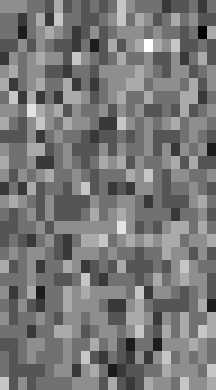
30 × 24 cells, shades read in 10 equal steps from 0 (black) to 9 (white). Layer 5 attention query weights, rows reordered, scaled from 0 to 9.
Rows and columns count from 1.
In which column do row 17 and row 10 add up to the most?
14
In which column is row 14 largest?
17
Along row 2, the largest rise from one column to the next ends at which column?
7
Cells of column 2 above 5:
3
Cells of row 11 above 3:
11
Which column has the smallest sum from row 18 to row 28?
2
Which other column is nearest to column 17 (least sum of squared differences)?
20
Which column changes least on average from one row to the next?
6
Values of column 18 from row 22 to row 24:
6 5 3
